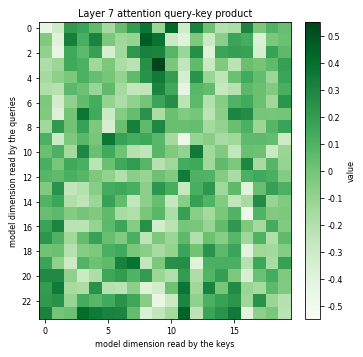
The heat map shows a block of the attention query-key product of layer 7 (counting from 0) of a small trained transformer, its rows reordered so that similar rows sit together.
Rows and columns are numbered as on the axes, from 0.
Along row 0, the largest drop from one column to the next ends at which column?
11
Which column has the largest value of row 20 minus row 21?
8
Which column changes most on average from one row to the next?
7
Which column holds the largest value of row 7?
3
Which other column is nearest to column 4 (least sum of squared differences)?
15
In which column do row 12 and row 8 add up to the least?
5
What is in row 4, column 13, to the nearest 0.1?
-0.1
